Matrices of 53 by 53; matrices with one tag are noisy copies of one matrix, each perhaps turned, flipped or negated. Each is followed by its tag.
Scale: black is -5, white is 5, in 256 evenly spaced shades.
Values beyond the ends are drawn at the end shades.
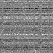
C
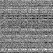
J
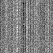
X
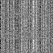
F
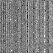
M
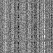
C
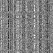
C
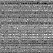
J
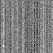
J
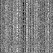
X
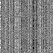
F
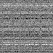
C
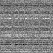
C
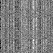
F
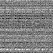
J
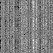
F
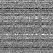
C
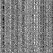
J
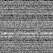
F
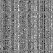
C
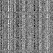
C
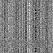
X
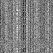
X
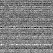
M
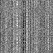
X
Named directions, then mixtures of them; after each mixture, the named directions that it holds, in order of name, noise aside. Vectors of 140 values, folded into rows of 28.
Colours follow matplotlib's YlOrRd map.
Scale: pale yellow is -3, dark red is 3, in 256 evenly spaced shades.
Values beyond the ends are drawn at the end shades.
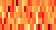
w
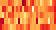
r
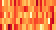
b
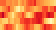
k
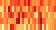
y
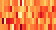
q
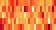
b, r, w.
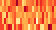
b, w.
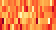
b, q, r.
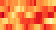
k.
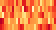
r, w.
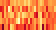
y.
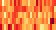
b, k.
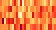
q.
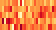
q.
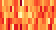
b, q.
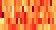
r, w.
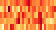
k, y.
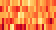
k, q, y.
